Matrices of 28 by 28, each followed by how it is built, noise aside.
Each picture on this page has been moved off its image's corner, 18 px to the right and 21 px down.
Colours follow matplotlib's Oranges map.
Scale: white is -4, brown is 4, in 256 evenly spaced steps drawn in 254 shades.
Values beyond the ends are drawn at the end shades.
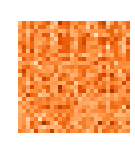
blocks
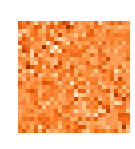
block diagonal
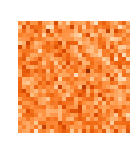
Toeplitz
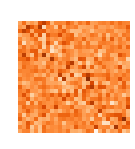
block diagonal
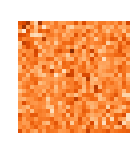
block diagonal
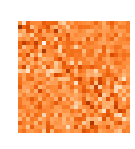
block diagonal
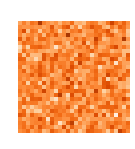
repeating rows
